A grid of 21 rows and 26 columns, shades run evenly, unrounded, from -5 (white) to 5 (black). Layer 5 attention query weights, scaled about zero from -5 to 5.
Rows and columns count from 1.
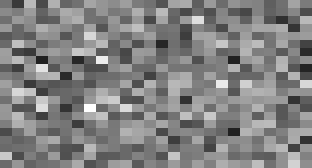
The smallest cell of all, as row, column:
14, 8
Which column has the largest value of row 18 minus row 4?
26
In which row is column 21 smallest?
11
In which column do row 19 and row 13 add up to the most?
25
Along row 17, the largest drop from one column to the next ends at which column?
21
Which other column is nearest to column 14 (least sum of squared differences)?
10
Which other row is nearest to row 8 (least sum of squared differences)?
12
